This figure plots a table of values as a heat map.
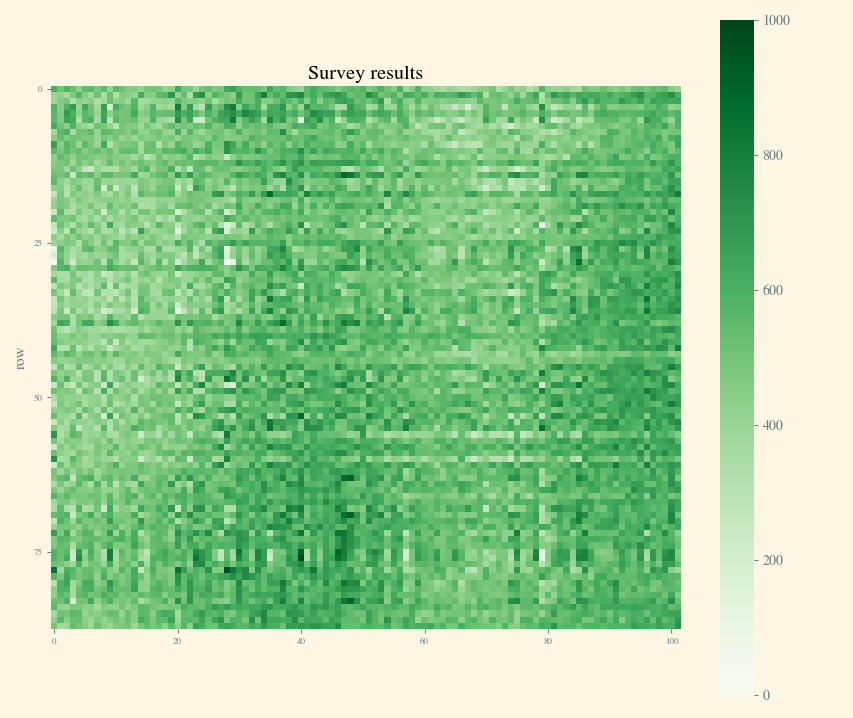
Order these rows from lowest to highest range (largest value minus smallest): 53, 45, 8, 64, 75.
8, 64, 45, 53, 75
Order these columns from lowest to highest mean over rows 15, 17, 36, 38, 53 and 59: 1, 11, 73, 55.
11, 1, 73, 55
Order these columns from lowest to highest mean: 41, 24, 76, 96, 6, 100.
6, 76, 24, 41, 96, 100
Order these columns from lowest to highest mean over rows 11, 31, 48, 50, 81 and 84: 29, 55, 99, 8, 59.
8, 29, 59, 55, 99
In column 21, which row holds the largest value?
78
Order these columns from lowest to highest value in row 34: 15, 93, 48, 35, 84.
15, 48, 93, 84, 35
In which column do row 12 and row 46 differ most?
79
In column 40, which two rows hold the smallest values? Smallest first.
5, 32
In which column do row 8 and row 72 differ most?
75
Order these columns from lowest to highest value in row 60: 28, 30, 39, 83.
30, 83, 39, 28
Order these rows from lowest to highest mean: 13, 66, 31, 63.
13, 31, 66, 63
